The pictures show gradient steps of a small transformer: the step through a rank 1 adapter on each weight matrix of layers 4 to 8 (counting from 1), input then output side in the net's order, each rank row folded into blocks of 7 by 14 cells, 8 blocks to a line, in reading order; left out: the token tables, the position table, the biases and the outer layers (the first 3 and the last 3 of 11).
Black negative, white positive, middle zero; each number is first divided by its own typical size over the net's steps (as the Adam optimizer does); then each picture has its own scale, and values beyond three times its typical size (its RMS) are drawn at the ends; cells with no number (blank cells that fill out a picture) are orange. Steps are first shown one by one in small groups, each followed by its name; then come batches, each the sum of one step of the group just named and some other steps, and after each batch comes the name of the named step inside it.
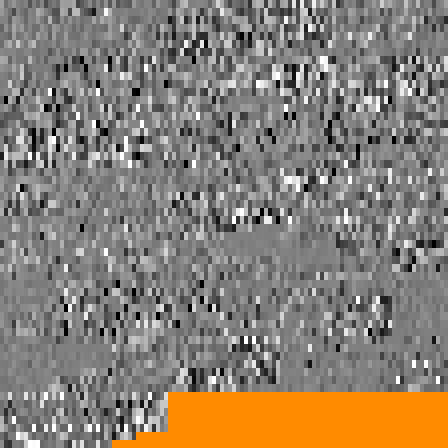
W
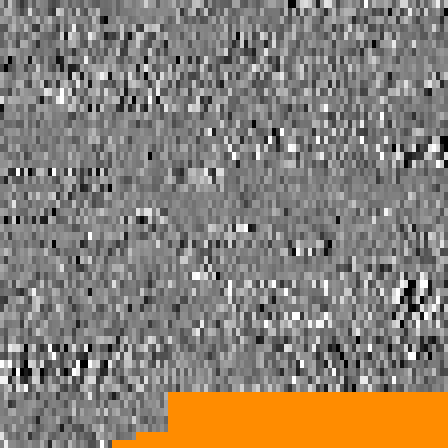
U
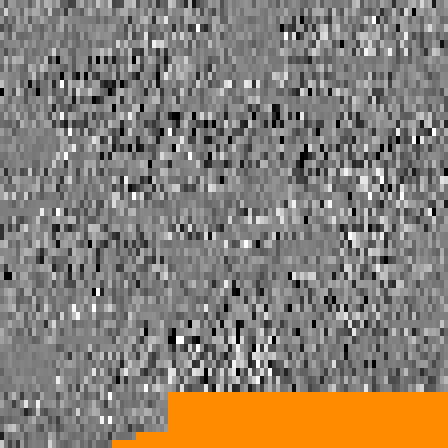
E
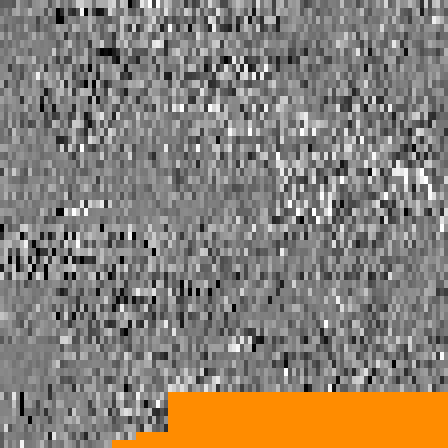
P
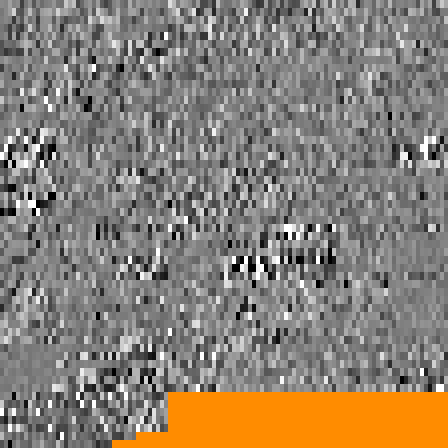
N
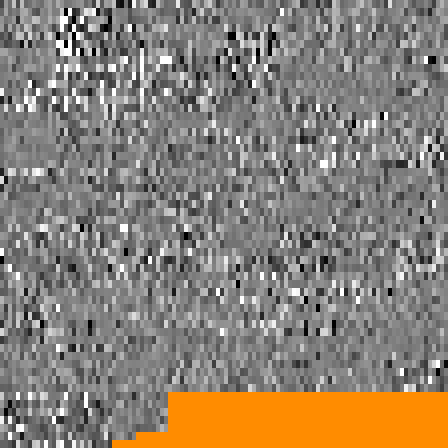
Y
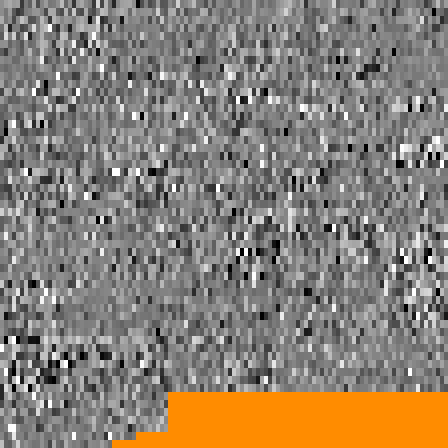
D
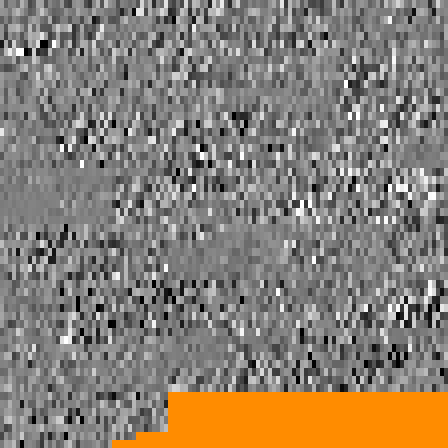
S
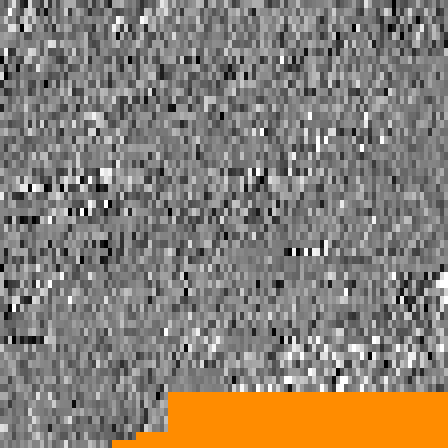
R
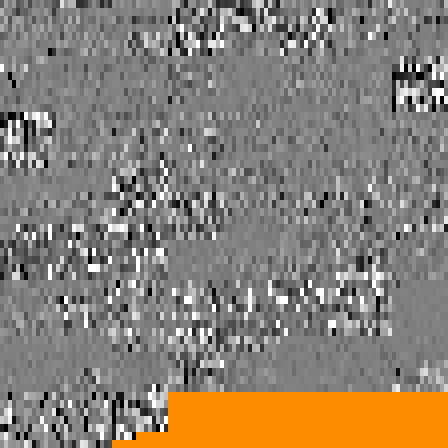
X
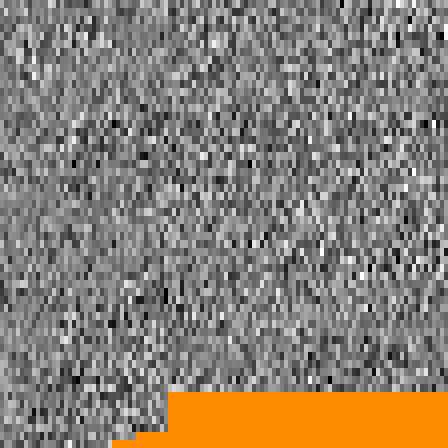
S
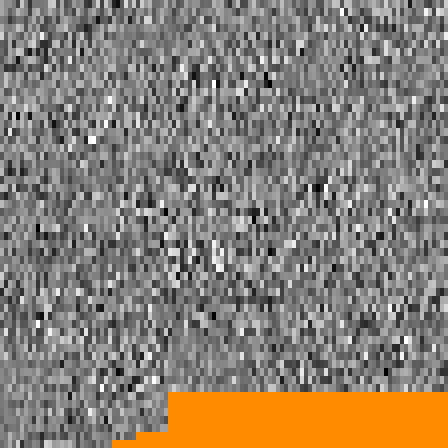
S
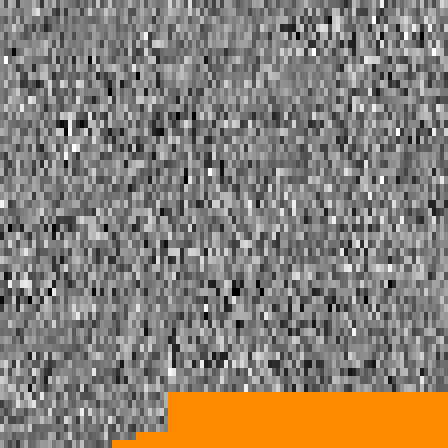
E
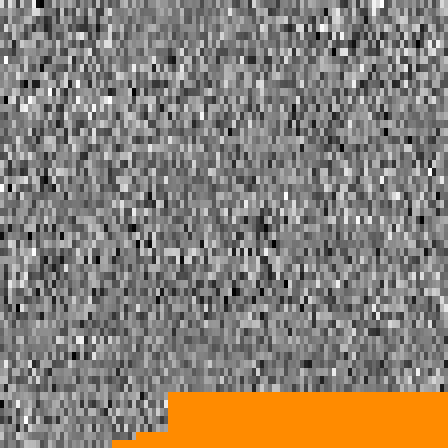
W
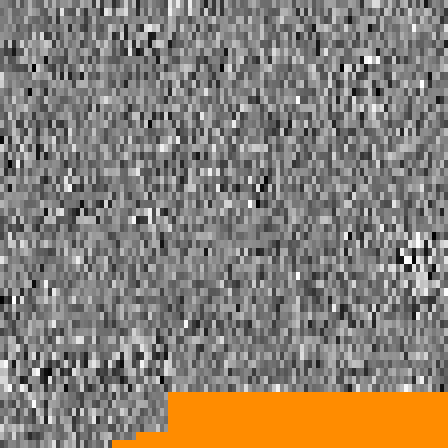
D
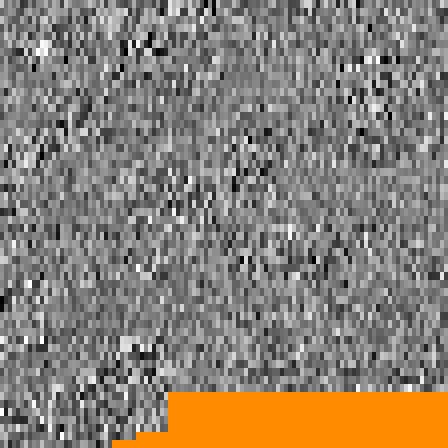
N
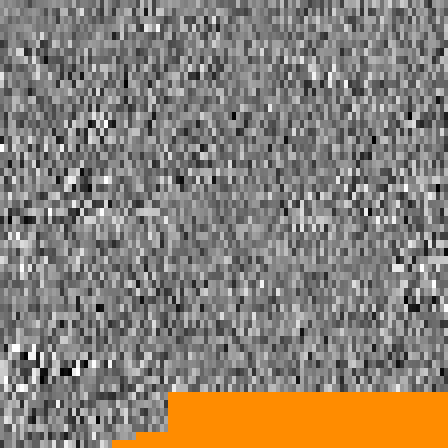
S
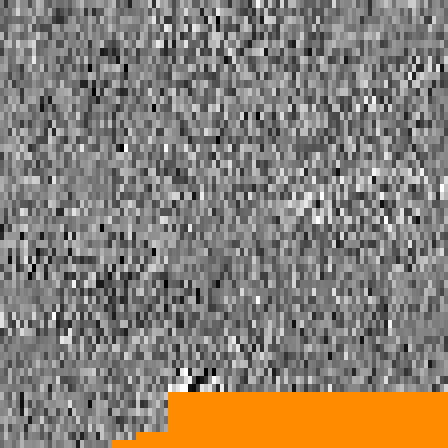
P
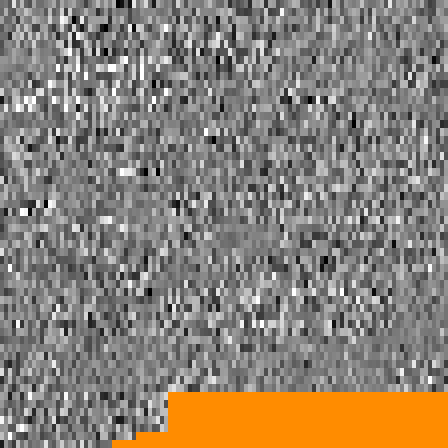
Y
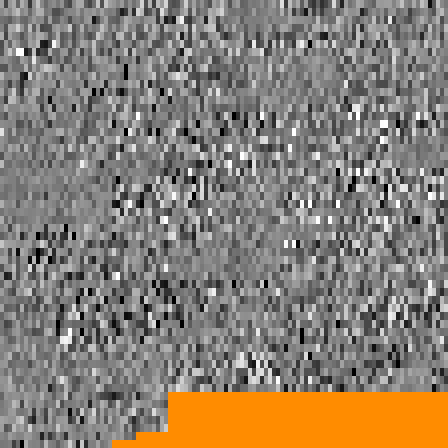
S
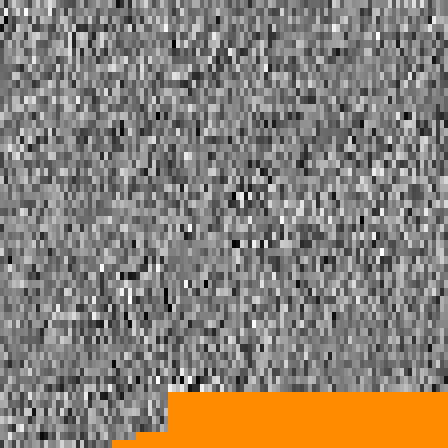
Y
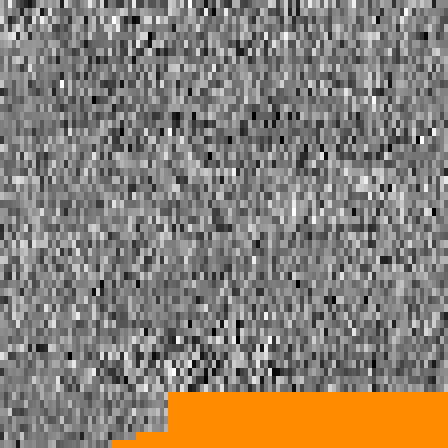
E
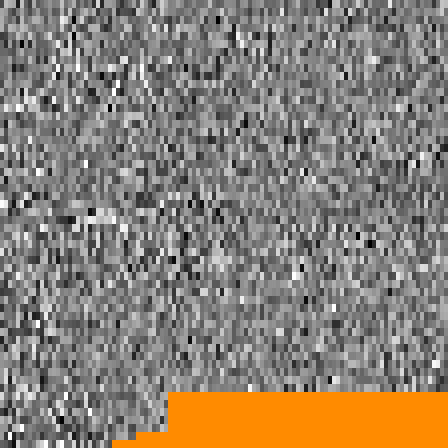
Y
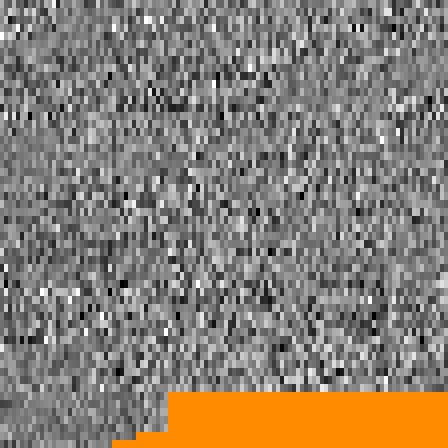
R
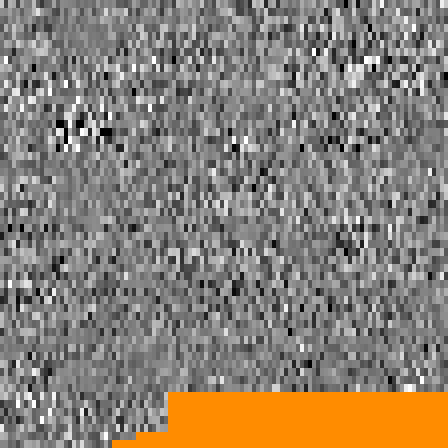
W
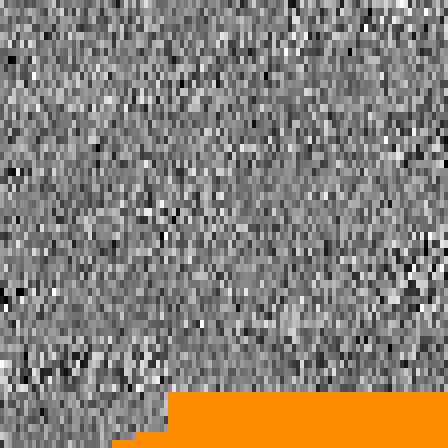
U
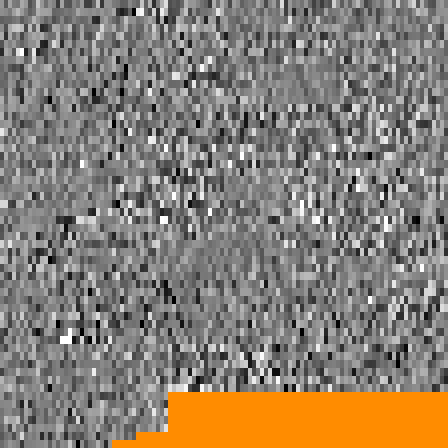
S
